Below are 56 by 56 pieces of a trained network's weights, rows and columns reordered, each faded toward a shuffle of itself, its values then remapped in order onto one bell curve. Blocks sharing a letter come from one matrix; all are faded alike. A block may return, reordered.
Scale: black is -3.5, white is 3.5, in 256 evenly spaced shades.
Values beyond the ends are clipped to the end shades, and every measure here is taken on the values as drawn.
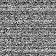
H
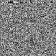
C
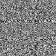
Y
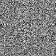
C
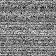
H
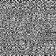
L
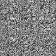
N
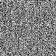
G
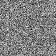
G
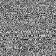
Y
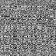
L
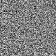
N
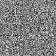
C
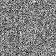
G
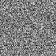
C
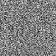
N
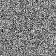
G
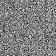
G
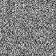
N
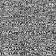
L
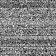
H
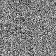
G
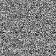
C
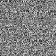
Y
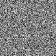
N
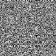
Y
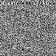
C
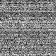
H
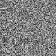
N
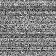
H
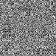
Y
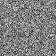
G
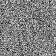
G
